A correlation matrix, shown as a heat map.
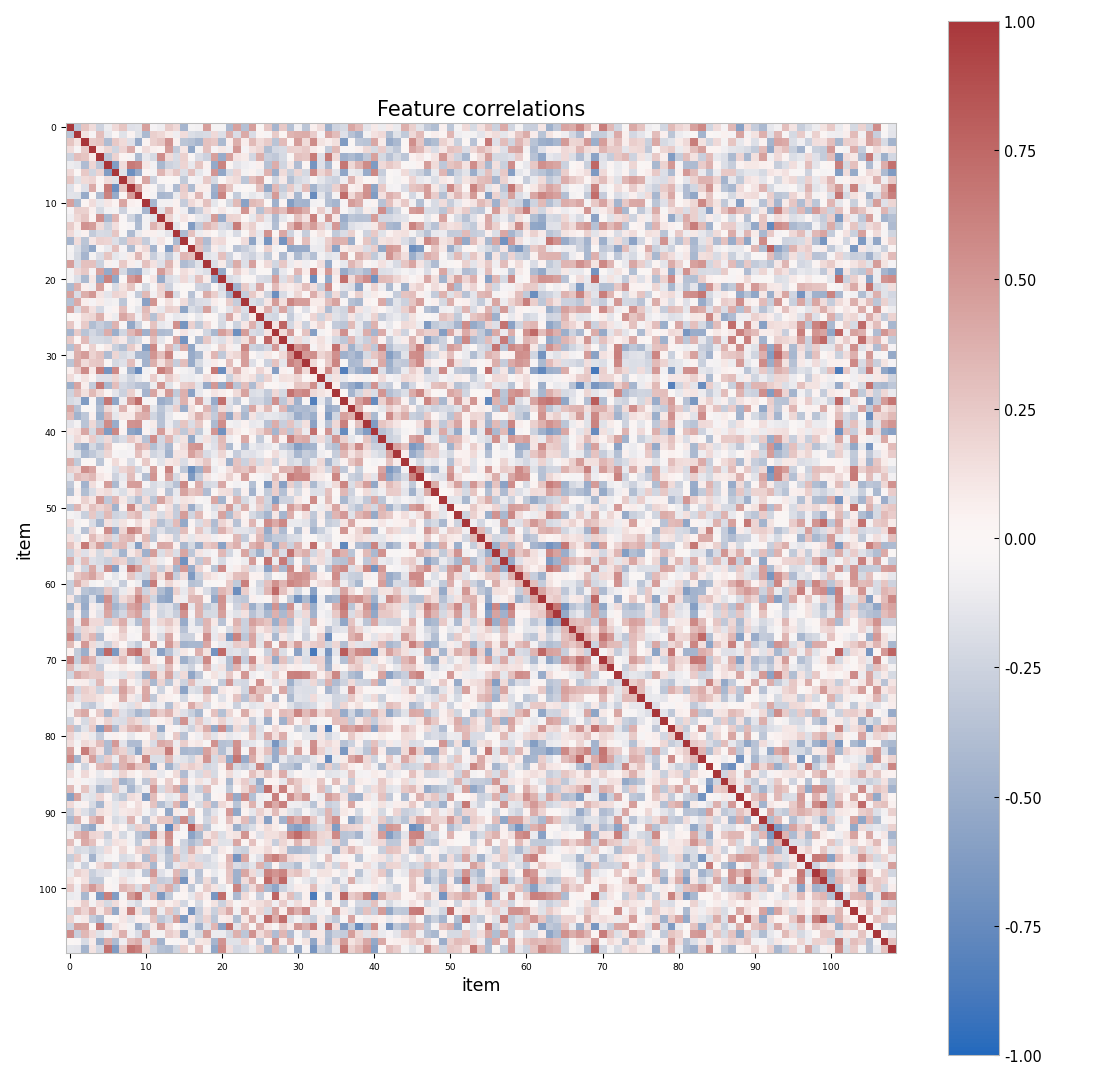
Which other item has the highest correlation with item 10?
83
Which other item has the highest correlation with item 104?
99
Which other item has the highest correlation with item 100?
22
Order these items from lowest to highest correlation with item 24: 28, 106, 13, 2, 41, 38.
41, 38, 13, 2, 28, 106
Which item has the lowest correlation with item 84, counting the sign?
87
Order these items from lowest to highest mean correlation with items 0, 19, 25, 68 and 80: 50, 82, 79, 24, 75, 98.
50, 79, 98, 75, 24, 82
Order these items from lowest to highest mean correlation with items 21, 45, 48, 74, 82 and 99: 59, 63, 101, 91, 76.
63, 76, 91, 101, 59
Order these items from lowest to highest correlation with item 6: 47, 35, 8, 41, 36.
8, 36, 47, 41, 35
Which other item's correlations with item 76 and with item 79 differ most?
34
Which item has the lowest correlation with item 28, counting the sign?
15
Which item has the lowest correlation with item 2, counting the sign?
36
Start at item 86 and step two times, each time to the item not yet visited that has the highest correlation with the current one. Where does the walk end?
29
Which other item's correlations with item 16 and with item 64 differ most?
58
